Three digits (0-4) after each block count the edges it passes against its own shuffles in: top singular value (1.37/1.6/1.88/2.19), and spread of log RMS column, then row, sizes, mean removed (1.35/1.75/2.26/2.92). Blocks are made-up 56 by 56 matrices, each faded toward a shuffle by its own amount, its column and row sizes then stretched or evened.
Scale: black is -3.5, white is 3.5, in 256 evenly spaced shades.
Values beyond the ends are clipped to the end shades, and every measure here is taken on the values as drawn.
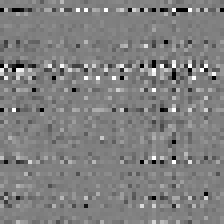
4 2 4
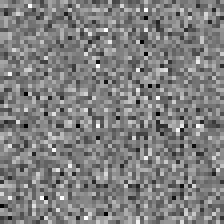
2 1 1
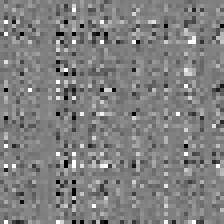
1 4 3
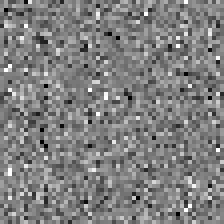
0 2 0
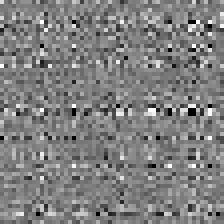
4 3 4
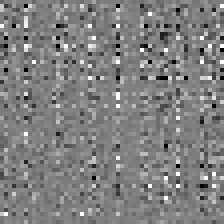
1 4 3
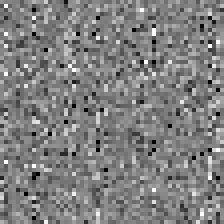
2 3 0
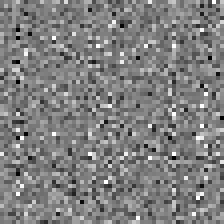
1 2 0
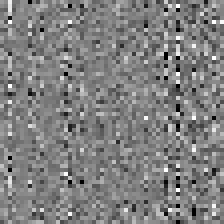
2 4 1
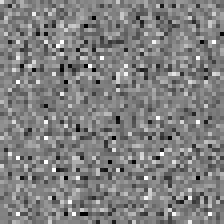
1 0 2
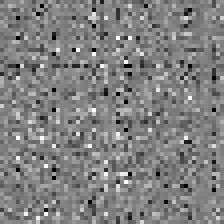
0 3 2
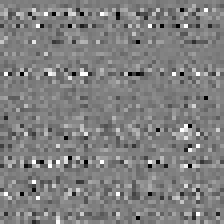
1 1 4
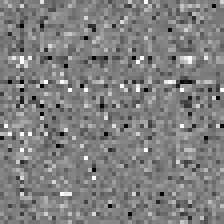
2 1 2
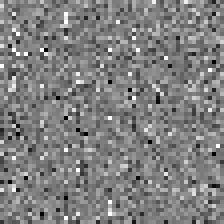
1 2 0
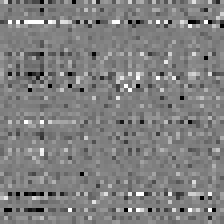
4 1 4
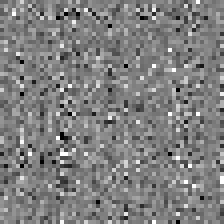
0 3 1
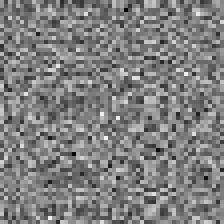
4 1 0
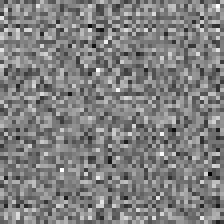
4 2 1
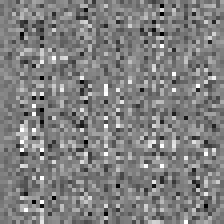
2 4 0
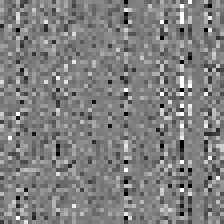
4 4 0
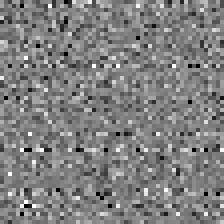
3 0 3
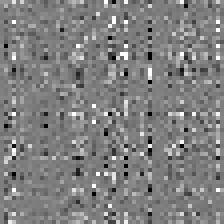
4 4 2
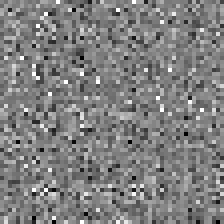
1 2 1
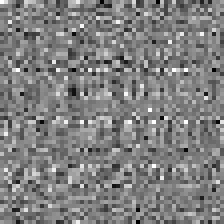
4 0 3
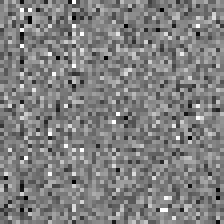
1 2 0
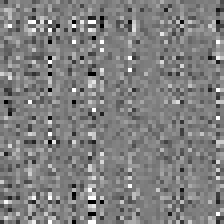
4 4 2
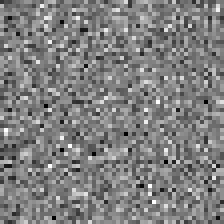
2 0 0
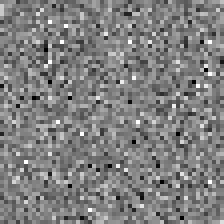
0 0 1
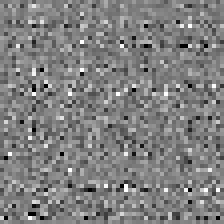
0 2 3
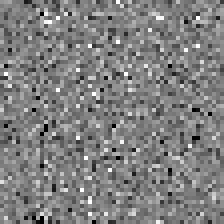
0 1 0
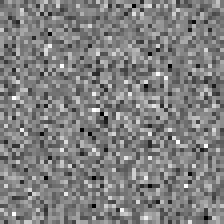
1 1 0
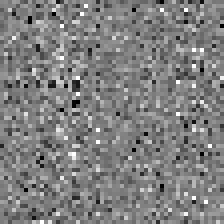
2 2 0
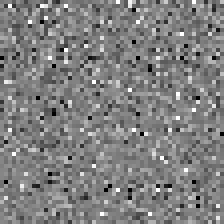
0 1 1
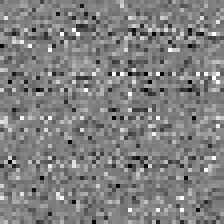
2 0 3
